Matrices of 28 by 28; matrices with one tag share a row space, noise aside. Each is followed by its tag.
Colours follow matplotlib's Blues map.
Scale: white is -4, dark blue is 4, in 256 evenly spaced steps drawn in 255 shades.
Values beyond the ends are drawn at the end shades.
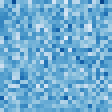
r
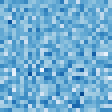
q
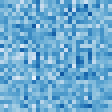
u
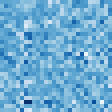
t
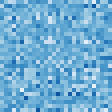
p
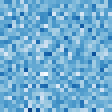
q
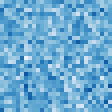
t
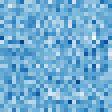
p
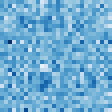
q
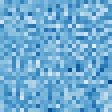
p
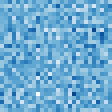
p
